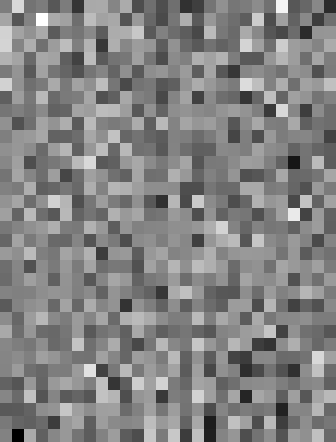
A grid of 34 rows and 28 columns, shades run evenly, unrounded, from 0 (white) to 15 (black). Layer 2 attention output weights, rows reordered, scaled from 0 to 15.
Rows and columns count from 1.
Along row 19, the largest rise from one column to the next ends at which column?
21
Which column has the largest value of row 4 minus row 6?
9
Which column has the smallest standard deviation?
15
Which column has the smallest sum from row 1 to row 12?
8
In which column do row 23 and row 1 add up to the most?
14
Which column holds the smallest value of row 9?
24
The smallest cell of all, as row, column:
2, 4
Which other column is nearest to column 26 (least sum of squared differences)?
5
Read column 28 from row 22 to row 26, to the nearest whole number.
6 8 7 8 10
